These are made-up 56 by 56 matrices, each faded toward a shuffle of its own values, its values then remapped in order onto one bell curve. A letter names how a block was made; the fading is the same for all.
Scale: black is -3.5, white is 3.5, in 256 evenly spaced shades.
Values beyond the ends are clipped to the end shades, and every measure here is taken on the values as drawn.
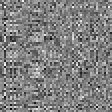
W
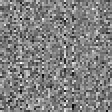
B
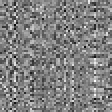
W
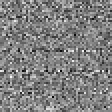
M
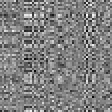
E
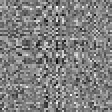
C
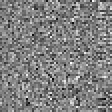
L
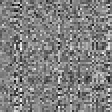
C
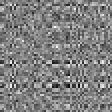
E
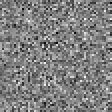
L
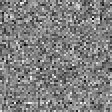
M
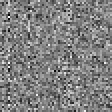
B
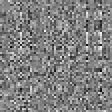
C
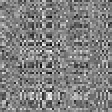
E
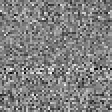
M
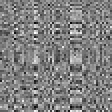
E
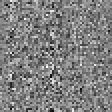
B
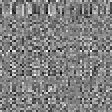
E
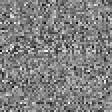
M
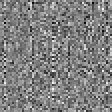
C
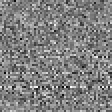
M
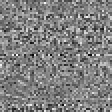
M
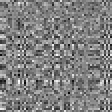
E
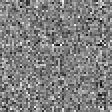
B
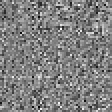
B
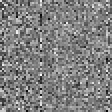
B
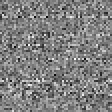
M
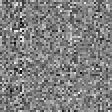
B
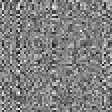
W
